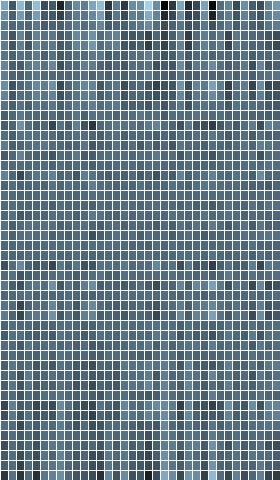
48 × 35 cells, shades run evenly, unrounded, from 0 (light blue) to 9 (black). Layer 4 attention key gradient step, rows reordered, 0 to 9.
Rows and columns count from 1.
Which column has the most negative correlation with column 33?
20
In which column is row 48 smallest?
27
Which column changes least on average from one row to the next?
9
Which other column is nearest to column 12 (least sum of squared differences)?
26
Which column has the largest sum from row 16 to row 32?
3
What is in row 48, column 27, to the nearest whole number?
1
